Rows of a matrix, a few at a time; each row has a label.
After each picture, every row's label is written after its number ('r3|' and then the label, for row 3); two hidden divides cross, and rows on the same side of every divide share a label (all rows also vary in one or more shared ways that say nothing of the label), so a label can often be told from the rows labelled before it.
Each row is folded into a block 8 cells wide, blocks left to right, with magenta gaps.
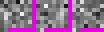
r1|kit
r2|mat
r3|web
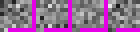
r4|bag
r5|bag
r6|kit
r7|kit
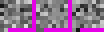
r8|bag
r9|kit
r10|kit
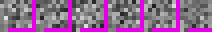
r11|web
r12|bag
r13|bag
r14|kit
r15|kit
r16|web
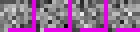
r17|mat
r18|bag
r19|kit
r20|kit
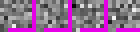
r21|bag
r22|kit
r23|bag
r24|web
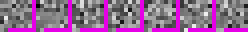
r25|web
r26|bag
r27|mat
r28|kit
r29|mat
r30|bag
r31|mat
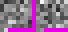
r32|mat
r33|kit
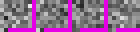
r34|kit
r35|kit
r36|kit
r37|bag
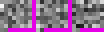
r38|kit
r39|web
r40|bag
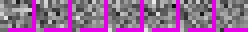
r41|web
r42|mat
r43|kit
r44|mat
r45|mat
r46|mat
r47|kit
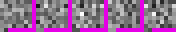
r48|web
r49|mat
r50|kit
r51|mat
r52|kit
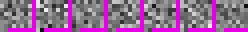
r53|kit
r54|web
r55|kit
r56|kit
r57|kit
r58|web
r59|mat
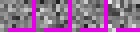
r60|web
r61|mat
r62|web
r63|mat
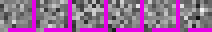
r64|mat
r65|bag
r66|kit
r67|kit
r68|kit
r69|web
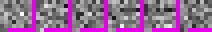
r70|kit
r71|mat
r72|mat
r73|bag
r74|bag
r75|web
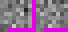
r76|kit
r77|kit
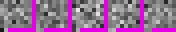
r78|kit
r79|mat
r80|bag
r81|mat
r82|mat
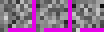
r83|kit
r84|bag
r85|mat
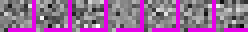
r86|kit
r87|web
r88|bag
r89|mat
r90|kit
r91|kit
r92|web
